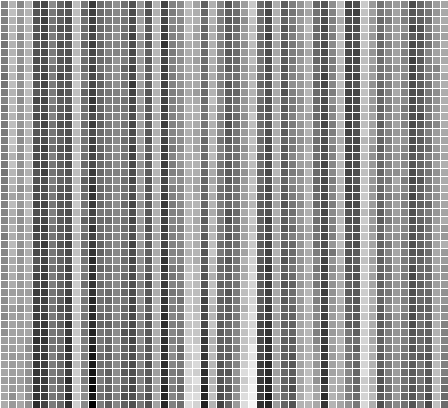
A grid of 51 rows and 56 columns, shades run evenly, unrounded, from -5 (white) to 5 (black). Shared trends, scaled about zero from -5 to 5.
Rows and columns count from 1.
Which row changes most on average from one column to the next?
51
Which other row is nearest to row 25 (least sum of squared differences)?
24
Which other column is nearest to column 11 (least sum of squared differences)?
30
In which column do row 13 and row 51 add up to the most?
12
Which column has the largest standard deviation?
26
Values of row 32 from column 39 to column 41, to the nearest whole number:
-2 0 2
